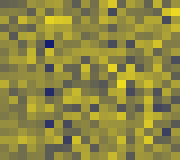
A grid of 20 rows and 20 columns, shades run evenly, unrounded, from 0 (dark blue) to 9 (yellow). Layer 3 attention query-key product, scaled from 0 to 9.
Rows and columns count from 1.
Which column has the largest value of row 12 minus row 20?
9
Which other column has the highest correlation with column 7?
3
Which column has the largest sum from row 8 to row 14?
17
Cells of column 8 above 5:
9
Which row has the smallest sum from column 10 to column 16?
14
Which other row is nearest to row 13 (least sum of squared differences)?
15
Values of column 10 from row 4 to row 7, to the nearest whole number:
5 4 6 6
